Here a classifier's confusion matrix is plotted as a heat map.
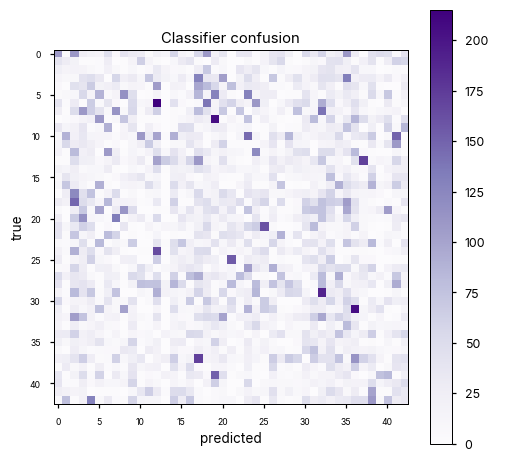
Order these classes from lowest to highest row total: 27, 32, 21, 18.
21, 32, 27, 18
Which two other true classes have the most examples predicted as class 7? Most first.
20, 29
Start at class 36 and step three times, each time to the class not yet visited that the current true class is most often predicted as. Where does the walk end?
19
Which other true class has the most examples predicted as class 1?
10
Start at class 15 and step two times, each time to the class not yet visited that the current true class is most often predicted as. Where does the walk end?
35
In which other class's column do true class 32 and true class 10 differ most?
41
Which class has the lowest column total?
13
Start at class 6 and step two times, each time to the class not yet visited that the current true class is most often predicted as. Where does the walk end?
24
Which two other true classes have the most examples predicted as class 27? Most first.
22, 16
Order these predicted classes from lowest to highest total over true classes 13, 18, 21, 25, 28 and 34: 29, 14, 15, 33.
29, 15, 33, 14
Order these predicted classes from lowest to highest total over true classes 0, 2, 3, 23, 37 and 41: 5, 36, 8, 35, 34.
8, 5, 34, 36, 35
